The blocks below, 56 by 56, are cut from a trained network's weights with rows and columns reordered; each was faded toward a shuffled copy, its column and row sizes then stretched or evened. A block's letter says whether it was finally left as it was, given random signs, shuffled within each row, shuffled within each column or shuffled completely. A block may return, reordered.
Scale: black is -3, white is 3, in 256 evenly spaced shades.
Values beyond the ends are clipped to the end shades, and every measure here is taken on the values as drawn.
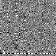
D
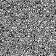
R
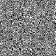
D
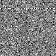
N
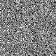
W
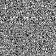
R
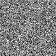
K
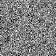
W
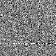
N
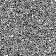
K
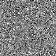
N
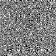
D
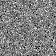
K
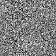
W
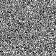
R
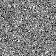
R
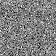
K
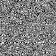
R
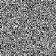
D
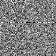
N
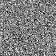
R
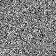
R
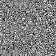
N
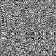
D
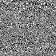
R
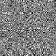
D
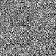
D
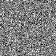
R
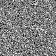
K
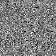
N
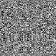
D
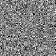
D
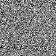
N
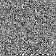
N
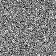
K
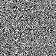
N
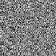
D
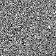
W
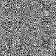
D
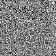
N
